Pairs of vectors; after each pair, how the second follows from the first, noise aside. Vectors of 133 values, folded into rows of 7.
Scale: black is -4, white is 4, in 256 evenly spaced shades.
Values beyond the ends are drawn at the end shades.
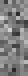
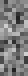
sign-scrambled.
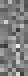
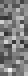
wrapped around.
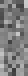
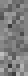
partly zeroed.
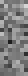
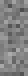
wrapped around, shrunk.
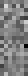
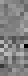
partly zeroed.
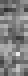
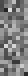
sign-scrambled.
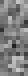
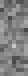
negated, shrunk.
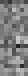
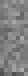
wrapped around, shrunk.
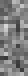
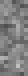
negated, shrunk.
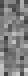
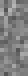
wrapped around, shrunk.
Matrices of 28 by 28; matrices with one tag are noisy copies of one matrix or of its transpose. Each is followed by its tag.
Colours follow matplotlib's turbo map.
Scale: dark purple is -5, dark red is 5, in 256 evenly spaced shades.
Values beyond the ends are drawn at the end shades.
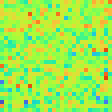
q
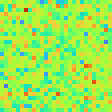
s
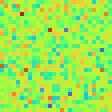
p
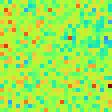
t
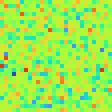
p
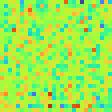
q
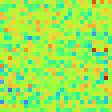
q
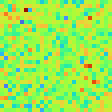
s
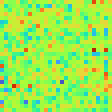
q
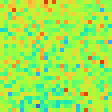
t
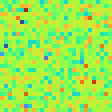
s
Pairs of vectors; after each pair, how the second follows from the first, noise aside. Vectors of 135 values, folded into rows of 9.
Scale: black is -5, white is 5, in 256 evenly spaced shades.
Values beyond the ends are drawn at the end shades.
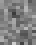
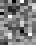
reversed, scaled up.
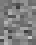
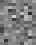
wrapped around.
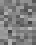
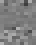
reversed, negated, partly zeroed.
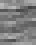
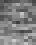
wrapped around.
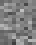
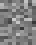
wrapped around.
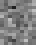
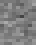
wrapped around, shrunk.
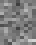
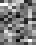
reversed, scaled up.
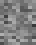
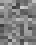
shuffled.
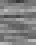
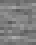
wrapped around, negated, shrunk.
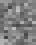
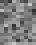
wrapped around, negated.
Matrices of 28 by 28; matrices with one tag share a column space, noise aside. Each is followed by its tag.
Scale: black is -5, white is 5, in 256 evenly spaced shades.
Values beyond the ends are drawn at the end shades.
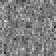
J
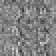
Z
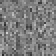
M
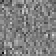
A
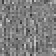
J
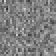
Z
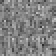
J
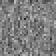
J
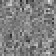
A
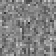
J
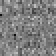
A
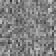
Z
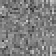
A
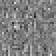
M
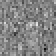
M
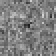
M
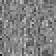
J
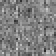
Z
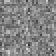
Z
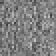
M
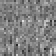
J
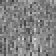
J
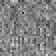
J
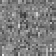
M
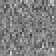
A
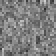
J
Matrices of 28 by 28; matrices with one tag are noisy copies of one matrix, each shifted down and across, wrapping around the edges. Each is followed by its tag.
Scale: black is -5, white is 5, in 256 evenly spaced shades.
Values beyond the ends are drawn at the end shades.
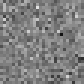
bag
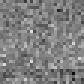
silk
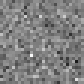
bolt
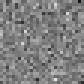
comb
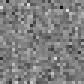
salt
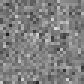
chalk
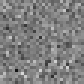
salt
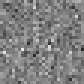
salt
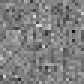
chalk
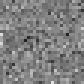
comb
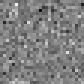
comb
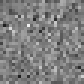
salt
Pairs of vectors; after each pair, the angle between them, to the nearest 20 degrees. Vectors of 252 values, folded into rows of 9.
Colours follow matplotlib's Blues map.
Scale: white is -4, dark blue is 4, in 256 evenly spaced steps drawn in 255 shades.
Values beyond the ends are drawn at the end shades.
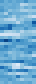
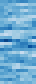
40 degrees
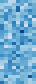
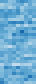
60 degrees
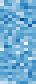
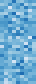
60 degrees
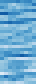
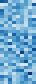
80 degrees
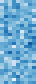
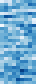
60 degrees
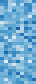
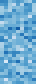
20 degrees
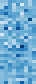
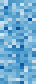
40 degrees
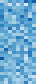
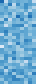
100 degrees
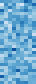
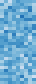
100 degrees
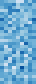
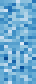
40 degrees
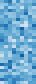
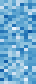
80 degrees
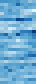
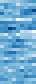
160 degrees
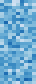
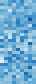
80 degrees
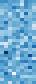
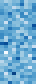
160 degrees
